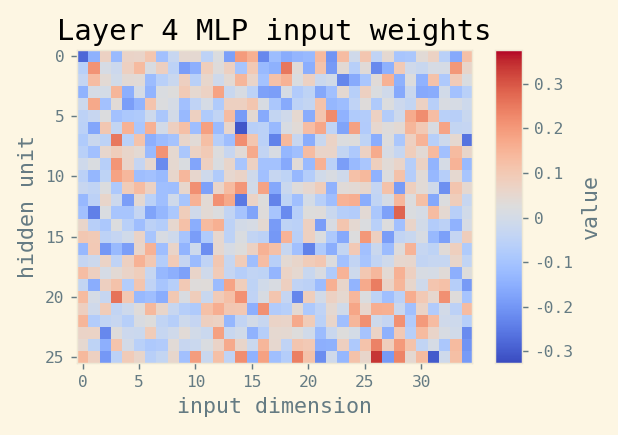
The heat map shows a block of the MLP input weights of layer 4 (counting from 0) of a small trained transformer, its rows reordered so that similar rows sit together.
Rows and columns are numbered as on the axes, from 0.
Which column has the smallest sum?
17
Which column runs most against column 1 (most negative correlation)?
9
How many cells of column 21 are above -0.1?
20
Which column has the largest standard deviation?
14
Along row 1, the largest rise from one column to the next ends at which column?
18
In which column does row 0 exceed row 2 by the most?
23
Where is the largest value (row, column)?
25, 26
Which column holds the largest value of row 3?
12
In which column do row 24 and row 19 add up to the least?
34
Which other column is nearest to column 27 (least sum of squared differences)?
2
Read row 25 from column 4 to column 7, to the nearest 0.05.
0.1 0.05 -0.05 -0.05
